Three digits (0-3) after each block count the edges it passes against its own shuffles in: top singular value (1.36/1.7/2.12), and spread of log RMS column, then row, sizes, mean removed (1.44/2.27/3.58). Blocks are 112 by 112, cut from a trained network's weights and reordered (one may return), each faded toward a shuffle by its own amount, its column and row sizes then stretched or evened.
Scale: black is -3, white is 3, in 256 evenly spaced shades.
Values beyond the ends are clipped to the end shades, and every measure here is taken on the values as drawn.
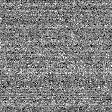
2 0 1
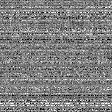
3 0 3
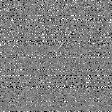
0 1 3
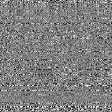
2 0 3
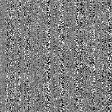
1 3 0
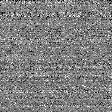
1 0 2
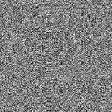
3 1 1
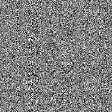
1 2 0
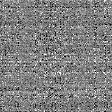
2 2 1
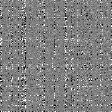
1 3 2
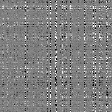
3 3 2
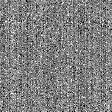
2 0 1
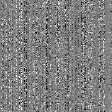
2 3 1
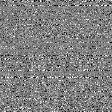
1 0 3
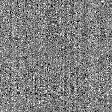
1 0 1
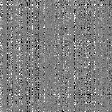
2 3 2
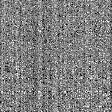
2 0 2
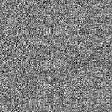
2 2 1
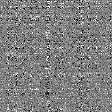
1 2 2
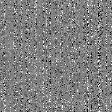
0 3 0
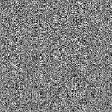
2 2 1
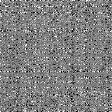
1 1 3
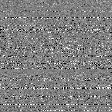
1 0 3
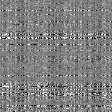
3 0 3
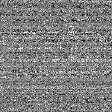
2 1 2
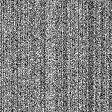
3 0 0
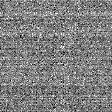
2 1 0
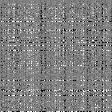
3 2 3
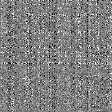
2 2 2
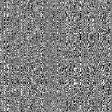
3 3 1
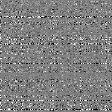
1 2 3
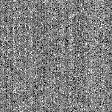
1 1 1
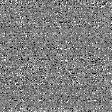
0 1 2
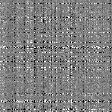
3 2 3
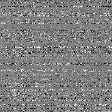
1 1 3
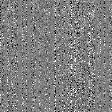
0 3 0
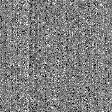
1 1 1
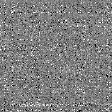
0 2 2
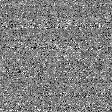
0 0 2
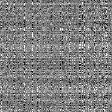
3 3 0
